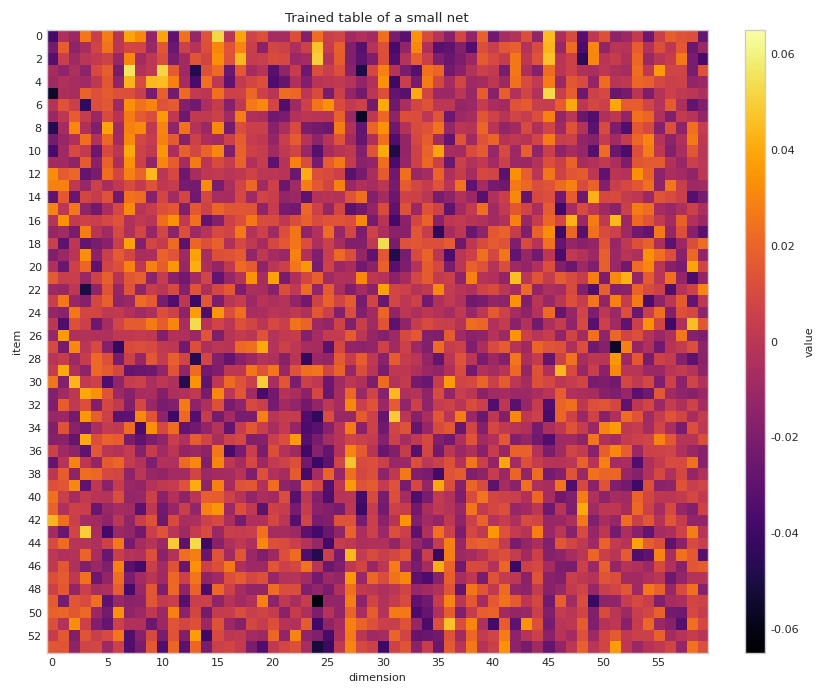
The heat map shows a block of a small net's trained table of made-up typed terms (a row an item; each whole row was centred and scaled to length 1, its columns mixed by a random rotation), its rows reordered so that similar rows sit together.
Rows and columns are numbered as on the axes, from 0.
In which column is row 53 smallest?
24
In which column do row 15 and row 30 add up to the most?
2
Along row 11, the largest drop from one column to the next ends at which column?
31
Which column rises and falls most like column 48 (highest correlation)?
0
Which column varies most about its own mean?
13
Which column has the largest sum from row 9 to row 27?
7
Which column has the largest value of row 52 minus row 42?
22
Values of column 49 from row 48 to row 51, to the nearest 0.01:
-0.01 -0.04 -0.02 -0.02
